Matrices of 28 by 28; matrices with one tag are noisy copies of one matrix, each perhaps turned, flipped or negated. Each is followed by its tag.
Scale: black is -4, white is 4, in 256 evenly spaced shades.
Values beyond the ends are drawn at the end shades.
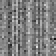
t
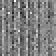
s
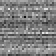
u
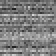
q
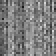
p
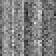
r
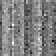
r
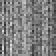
p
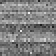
r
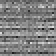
s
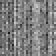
q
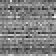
u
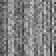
p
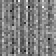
s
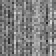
q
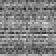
u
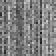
q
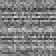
t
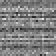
t
